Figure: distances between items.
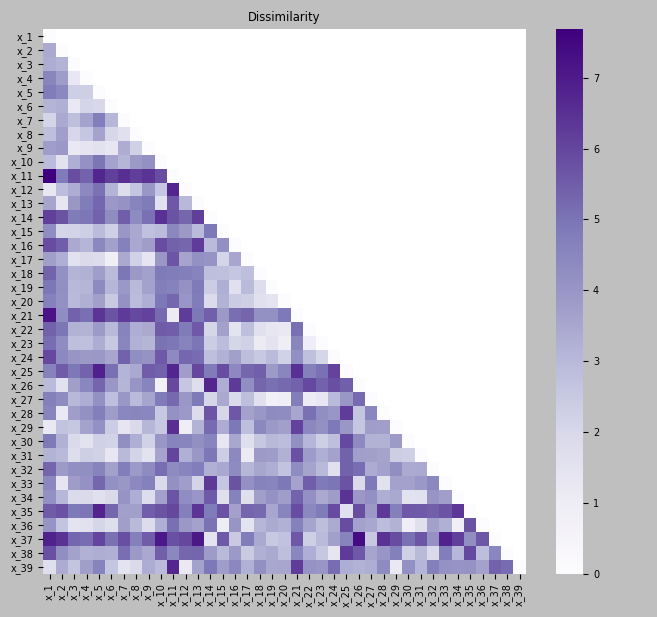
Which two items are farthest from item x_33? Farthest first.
x_37, x_14
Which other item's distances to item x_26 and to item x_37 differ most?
x_10
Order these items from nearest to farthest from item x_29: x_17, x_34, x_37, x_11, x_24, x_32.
x_17, x_34, x_32, x_24, x_37, x_11
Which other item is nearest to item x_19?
x_27
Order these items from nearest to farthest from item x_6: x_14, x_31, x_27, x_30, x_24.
x_31, x_30, x_27, x_24, x_14
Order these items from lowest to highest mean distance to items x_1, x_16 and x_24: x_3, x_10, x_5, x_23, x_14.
x_23, x_3, x_14, x_5, x_10
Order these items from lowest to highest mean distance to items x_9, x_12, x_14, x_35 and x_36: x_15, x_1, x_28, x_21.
x_15, x_1, x_28, x_21
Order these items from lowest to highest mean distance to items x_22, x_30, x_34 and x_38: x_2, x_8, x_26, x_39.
x_8, x_2, x_39, x_26
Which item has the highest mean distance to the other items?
x_11
